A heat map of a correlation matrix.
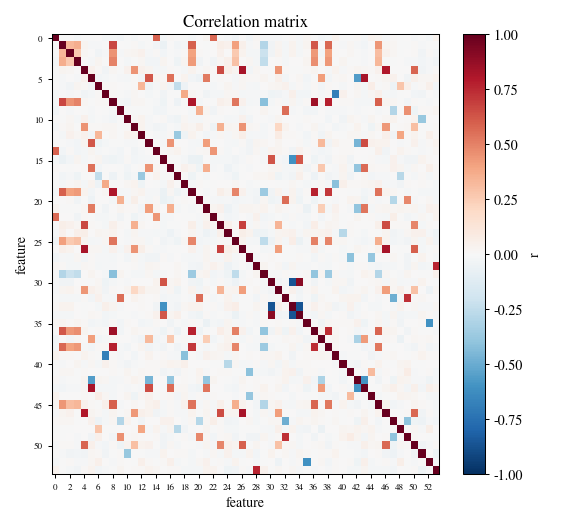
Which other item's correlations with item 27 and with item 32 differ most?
49
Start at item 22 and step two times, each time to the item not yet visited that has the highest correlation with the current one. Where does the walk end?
14
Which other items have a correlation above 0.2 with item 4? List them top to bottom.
11, 23, 26, 31, 46, 50
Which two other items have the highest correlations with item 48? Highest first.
12, 6
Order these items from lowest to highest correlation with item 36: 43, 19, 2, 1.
43, 2, 1, 19
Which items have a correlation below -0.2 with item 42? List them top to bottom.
5, 13, 16, 21, 37, 43
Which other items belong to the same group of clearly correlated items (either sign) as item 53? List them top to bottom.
28
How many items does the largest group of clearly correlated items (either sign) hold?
10
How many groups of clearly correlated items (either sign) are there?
13
